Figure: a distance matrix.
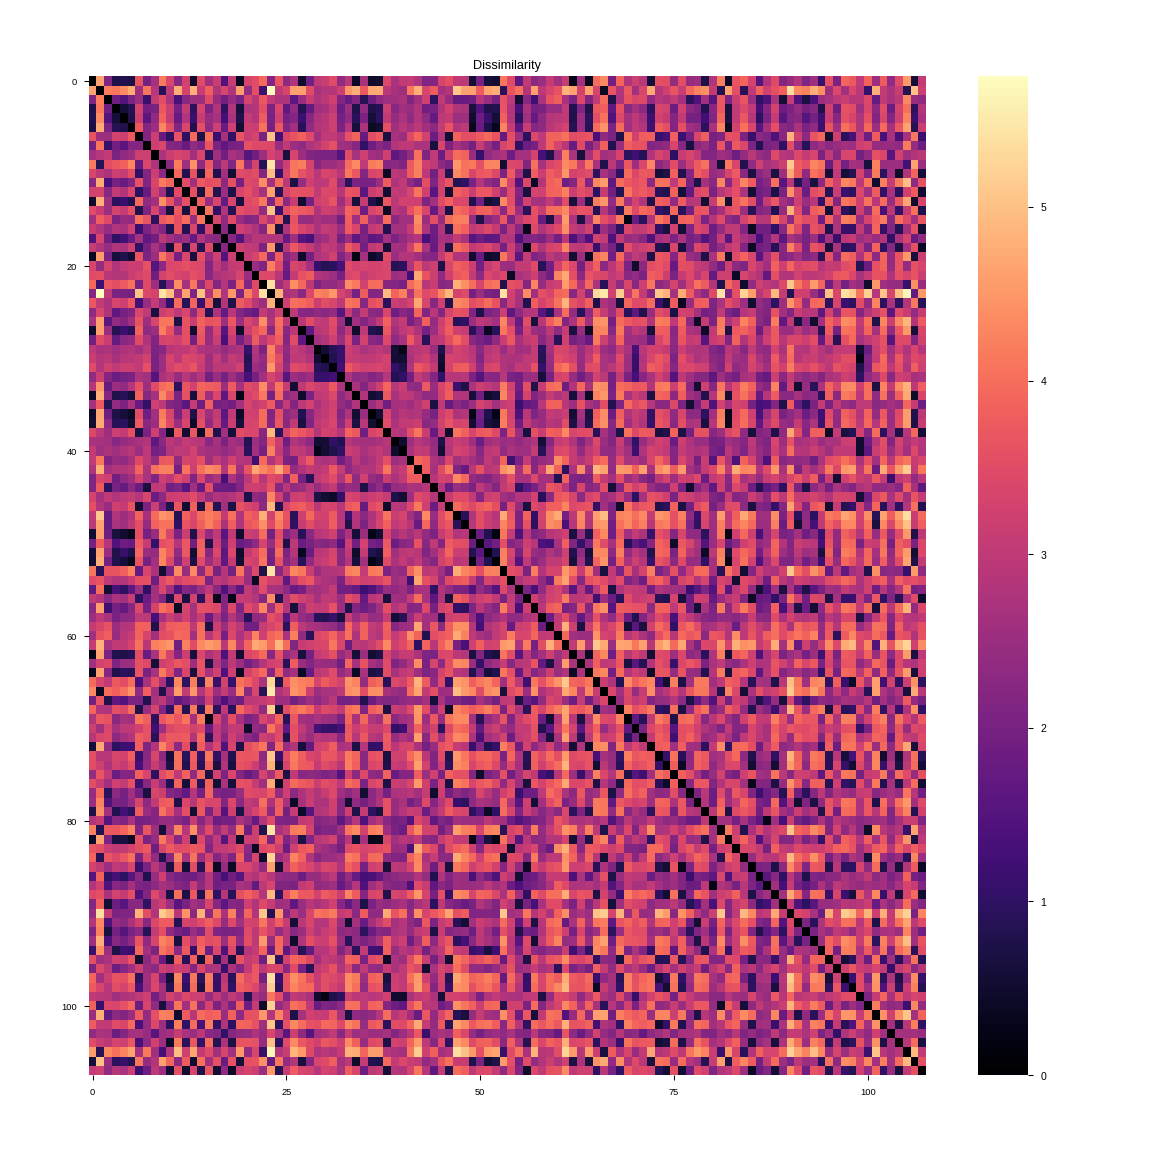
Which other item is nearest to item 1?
66
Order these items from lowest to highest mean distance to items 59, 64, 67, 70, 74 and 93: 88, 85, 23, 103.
103, 85, 88, 23
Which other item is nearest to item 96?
43
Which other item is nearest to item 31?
45
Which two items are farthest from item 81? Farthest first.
23, 90
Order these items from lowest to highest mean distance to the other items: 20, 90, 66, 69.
20, 69, 66, 90
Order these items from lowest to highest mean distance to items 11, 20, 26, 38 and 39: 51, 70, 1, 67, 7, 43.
67, 70, 7, 51, 43, 1
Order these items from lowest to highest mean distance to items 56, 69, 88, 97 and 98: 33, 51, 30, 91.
30, 51, 91, 33
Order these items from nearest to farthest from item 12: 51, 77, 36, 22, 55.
77, 55, 22, 36, 51
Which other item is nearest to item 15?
69
